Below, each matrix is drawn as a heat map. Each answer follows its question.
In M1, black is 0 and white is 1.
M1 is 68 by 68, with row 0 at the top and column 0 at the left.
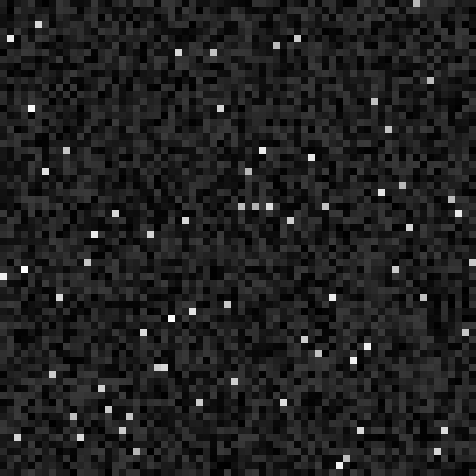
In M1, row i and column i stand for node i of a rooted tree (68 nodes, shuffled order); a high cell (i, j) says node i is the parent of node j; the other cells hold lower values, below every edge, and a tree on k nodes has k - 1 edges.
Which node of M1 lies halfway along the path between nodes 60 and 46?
3
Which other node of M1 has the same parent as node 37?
9
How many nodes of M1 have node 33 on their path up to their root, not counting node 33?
6
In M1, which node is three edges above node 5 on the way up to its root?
29
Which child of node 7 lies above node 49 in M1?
30
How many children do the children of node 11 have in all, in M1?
3
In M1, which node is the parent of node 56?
38
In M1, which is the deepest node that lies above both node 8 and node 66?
42
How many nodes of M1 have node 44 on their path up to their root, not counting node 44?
9
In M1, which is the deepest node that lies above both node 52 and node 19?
64
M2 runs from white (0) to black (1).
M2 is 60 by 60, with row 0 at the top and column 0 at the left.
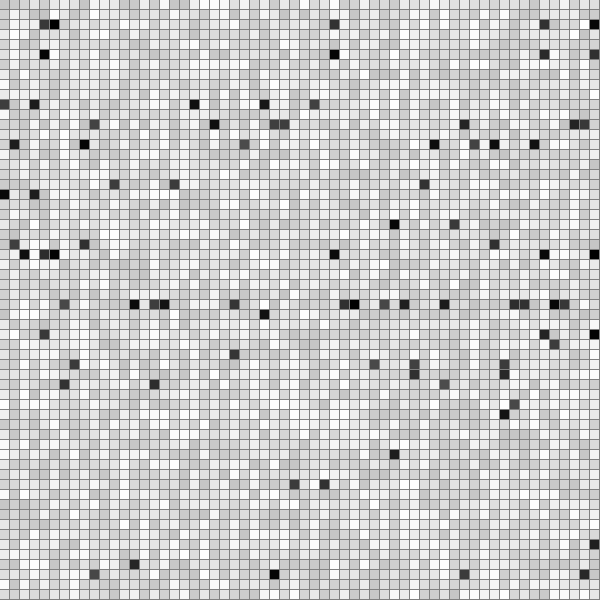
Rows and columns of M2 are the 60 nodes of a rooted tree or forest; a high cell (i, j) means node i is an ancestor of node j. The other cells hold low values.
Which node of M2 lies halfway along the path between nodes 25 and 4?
5
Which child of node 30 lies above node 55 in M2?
34
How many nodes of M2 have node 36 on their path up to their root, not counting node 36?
4
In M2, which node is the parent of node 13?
56
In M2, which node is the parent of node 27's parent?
12
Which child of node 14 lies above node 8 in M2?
24
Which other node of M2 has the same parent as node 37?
7
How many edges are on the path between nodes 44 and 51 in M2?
4
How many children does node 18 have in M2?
3
